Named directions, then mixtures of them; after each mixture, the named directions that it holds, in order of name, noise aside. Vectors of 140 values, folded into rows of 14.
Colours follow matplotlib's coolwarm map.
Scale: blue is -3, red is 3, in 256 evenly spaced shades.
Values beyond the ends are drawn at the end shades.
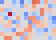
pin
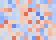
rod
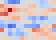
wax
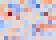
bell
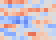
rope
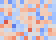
pin, rod.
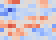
wax.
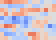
rope.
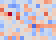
bell, pin.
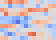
rope.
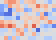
bell, wax.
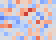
rod, rope.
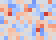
bell, rod.
